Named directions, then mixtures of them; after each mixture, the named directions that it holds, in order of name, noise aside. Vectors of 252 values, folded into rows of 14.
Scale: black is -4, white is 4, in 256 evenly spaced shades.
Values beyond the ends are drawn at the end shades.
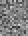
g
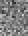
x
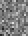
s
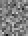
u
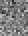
x.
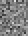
g, s.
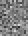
g.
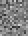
g.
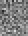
g, x.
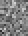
u, x.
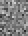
x.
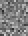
s, x.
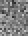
x.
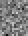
u.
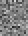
g.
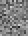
g.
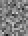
u.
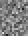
u.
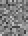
g, u.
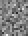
u.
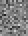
g.
